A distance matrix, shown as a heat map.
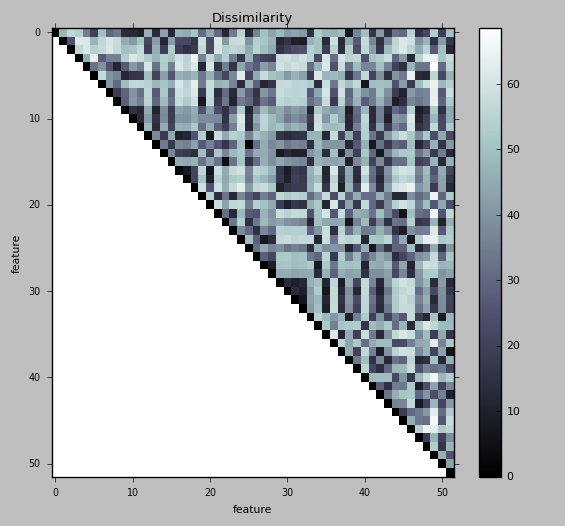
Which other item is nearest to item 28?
27
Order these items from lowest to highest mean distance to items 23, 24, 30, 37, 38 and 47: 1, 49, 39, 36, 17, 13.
13, 39, 17, 1, 36, 49
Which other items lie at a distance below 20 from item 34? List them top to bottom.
6, 24, 27, 28, 40, 46
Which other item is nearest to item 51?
37
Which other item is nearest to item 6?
40
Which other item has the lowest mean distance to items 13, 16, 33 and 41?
25
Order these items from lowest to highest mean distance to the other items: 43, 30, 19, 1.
43, 30, 19, 1
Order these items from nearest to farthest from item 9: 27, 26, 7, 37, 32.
7, 26, 32, 37, 27
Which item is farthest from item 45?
49
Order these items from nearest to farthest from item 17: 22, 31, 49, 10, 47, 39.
39, 31, 49, 47, 10, 22
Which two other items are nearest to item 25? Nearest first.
13, 41
